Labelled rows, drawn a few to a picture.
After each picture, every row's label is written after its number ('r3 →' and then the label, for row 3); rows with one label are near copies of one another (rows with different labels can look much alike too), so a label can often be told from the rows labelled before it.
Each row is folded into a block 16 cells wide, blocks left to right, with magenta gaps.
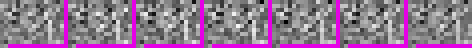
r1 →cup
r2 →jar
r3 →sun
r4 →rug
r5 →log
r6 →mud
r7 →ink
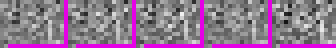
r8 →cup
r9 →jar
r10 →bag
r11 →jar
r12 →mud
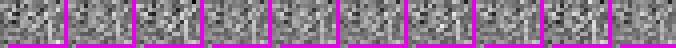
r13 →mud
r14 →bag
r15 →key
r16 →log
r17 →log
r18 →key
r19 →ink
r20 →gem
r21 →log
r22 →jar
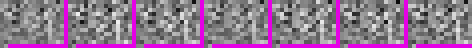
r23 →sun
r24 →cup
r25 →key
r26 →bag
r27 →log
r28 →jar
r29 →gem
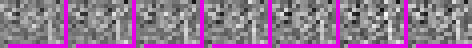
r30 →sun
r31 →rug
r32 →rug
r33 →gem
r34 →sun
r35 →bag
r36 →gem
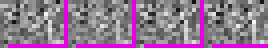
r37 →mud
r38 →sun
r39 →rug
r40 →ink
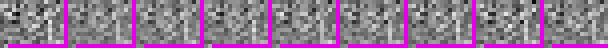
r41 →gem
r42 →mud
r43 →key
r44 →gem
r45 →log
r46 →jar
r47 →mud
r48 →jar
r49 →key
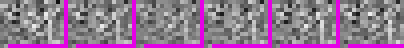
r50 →key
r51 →log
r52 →jar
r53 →gem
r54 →ink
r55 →sun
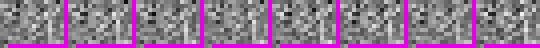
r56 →bag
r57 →ink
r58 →gem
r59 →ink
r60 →key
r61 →mud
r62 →mud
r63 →bag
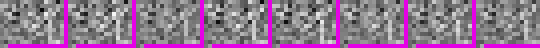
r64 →key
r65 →key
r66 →ink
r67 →jar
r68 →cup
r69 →sun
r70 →cup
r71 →bag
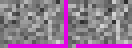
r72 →mud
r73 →jar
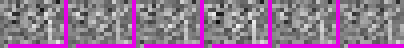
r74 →cup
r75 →log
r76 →gem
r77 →ink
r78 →log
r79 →ink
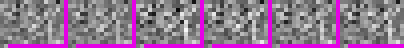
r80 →bag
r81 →log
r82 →mud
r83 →key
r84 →mud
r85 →rug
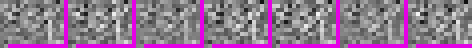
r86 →rug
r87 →bag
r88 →cup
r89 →key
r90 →mud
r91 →key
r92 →cup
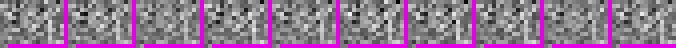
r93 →log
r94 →sun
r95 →key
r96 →mud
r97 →jar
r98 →key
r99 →rug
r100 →key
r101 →jar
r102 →log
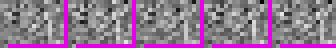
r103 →ink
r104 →gem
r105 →rug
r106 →rug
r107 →key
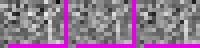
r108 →rug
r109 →bag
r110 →rug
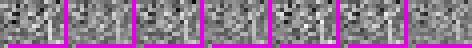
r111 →mud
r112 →bag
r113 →key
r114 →key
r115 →ink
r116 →rug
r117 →sun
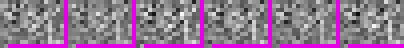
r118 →log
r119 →jar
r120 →bag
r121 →sun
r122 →ink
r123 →gem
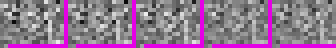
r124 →jar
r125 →jar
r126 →log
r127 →log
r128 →key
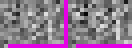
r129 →bag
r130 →sun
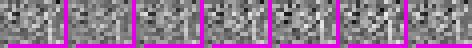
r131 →rug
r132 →gem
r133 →sun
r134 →key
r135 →ink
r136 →cup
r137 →ink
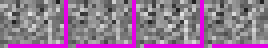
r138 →jar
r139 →jar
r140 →cup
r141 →cup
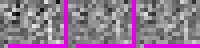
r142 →gem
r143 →sun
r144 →gem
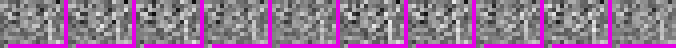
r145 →rug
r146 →jar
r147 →gem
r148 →mud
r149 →cup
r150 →rug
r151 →gem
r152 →bag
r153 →mud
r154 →sun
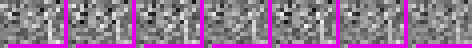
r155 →rug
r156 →mud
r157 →cup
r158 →bag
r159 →ink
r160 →jar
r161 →gem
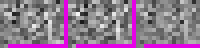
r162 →ink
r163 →bag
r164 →jar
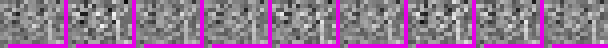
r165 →sun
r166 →ink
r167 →bag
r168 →mud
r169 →ink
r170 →rug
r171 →cup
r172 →sun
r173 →jar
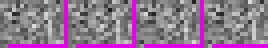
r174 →ink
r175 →cup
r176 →gem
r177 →gem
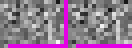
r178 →rug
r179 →ink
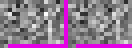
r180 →bag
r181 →key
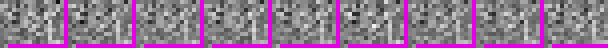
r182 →key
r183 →mud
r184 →cup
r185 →bag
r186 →gem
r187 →ink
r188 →mud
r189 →rug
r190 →mud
